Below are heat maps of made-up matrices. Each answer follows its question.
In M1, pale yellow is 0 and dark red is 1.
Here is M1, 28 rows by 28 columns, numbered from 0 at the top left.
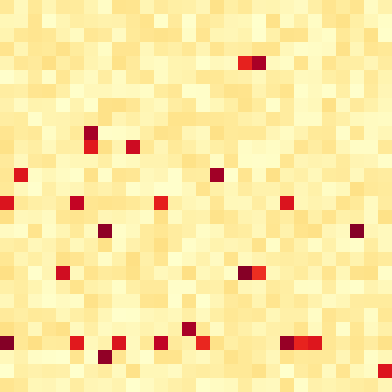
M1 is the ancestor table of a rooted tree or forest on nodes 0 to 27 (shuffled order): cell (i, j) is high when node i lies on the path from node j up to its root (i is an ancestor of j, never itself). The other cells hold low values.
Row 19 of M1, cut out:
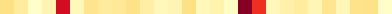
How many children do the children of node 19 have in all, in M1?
2
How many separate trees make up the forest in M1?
9
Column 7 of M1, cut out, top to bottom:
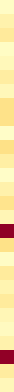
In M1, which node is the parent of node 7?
25
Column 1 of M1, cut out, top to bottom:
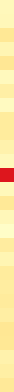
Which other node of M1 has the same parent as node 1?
15
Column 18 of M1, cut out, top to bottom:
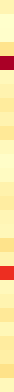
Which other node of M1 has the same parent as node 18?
17
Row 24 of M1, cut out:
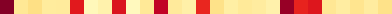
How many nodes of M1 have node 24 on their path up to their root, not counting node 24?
8
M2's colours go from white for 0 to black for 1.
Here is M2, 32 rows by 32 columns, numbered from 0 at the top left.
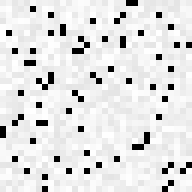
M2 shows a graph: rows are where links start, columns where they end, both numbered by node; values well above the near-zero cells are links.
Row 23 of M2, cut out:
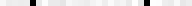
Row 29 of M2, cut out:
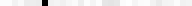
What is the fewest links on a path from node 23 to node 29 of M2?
6
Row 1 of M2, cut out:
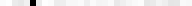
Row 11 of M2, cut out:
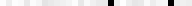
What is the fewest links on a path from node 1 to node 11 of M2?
5
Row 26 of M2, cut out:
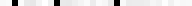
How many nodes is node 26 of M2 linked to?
3
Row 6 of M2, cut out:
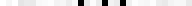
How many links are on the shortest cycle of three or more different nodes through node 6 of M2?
5
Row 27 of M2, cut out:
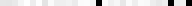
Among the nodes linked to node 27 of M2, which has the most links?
node 28
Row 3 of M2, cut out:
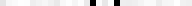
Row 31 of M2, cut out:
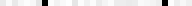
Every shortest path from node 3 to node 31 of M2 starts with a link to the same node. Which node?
node 19
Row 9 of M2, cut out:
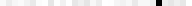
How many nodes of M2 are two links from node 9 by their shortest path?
2
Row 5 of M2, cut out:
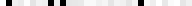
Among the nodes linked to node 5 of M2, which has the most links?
node 8
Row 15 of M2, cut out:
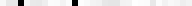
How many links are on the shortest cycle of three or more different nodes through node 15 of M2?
7
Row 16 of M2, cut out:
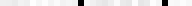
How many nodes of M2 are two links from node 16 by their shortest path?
5
